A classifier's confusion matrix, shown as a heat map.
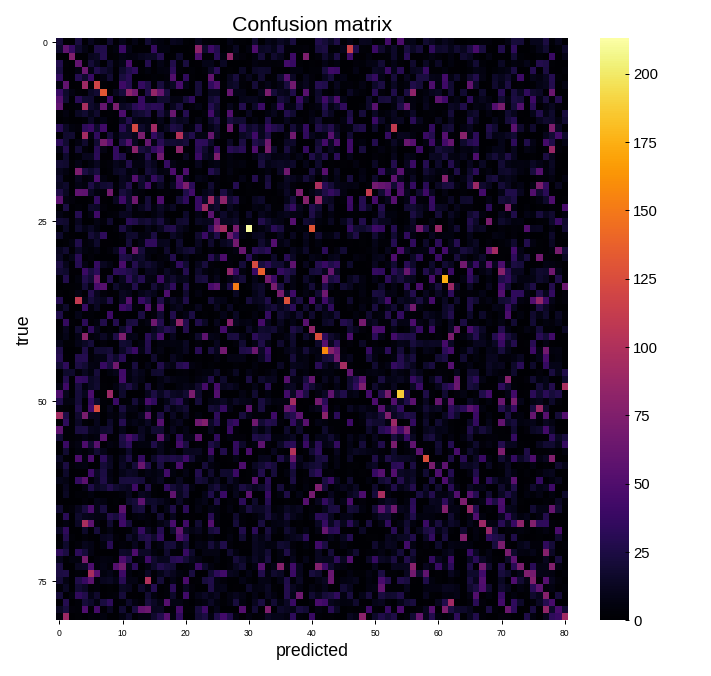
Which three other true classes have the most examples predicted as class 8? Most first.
49, 21, 14
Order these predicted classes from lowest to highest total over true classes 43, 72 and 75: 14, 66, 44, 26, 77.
66, 26, 44, 77, 14
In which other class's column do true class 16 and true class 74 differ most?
5
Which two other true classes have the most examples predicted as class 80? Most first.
48, 34
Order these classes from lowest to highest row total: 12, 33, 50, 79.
50, 33, 79, 12
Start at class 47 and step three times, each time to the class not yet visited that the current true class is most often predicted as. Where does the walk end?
38
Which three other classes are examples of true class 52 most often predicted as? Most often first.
0, 42, 4
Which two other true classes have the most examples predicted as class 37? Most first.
57, 50
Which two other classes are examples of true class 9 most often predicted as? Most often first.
4, 70
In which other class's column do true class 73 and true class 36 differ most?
3
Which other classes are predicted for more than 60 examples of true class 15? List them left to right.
12, 19, 33, 78
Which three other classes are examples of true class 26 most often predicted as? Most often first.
30, 40, 60
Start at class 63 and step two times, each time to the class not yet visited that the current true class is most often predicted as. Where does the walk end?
6
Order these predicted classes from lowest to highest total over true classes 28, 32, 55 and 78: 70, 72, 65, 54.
54, 65, 72, 70
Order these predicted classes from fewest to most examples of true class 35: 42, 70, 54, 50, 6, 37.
54, 6, 50, 37, 70, 42
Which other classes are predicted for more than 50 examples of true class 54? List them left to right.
0, 53, 55
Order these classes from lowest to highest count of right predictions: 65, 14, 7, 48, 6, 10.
10, 14, 48, 65, 6, 7
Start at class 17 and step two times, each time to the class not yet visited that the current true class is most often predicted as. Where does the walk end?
53
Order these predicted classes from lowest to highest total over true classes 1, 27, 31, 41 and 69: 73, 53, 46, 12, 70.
73, 12, 53, 70, 46
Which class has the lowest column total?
2
